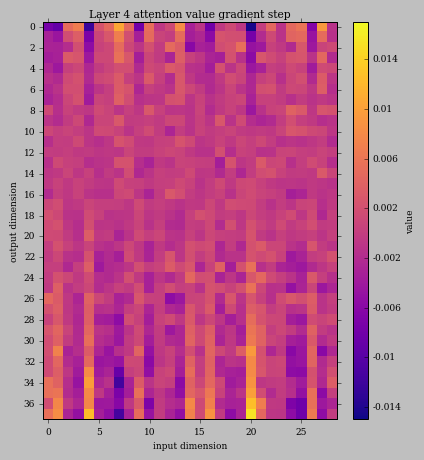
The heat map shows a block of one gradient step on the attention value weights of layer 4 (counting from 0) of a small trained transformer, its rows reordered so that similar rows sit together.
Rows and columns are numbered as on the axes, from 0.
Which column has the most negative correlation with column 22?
9
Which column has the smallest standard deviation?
11
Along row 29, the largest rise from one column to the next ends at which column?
20
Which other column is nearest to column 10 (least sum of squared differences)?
6
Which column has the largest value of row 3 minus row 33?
7
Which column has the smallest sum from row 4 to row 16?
4
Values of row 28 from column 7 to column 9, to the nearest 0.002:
-0.006 0.002 0
